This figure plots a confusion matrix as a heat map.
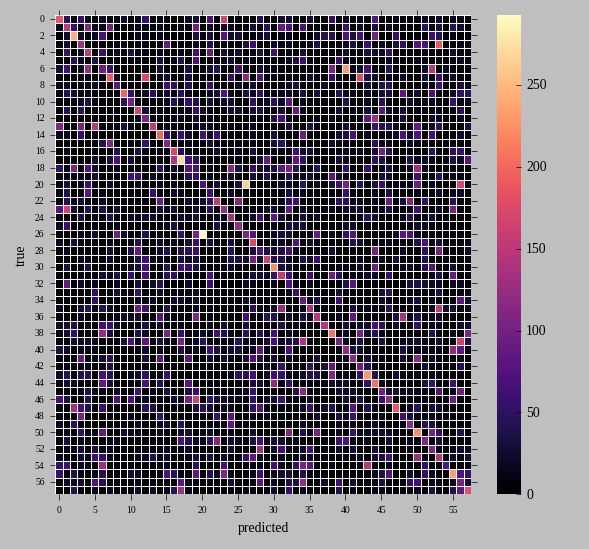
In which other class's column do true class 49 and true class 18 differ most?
50
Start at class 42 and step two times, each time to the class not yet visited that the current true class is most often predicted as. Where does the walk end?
6
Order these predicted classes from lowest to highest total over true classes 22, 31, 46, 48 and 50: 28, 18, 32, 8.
28, 8, 18, 32
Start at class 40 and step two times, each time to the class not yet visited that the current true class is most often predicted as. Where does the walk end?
23
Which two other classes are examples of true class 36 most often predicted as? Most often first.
48, 19
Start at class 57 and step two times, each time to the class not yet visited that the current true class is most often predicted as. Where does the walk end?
16
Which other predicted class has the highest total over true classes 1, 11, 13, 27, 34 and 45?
19
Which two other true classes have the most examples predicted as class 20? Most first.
26, 14
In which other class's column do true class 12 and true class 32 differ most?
44
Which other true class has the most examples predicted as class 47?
2
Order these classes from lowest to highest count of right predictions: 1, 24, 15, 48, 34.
48, 34, 15, 24, 1
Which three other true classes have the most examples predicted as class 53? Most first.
3, 35, 28
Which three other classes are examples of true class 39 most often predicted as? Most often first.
56, 34, 17
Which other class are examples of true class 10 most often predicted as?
32
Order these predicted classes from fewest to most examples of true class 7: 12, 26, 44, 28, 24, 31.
31, 44, 24, 28, 26, 12
